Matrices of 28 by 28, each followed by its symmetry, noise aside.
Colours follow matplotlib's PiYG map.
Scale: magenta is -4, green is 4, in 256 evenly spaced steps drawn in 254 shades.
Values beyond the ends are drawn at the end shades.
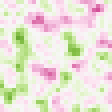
antisymmetric.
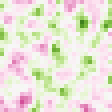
no symmetry.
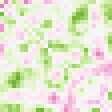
symmetric.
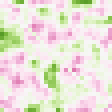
no symmetry.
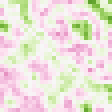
symmetric across the other diagonal.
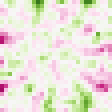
antisymmetric.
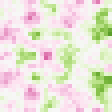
mirrored top to bottom.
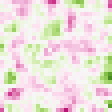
no symmetry.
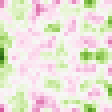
mirrored top to bottom.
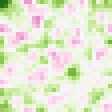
symmetric.
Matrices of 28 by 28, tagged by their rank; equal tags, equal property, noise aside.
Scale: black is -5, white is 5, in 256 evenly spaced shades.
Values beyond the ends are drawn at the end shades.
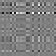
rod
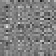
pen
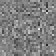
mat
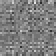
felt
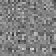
mat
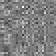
felt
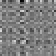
pen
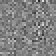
mat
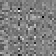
felt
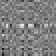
pen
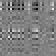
rod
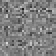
mat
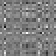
pen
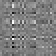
rod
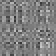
pen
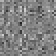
felt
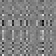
rod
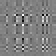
rod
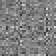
mat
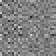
mat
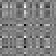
rod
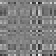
rod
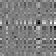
rod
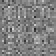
felt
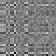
rod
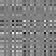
rod
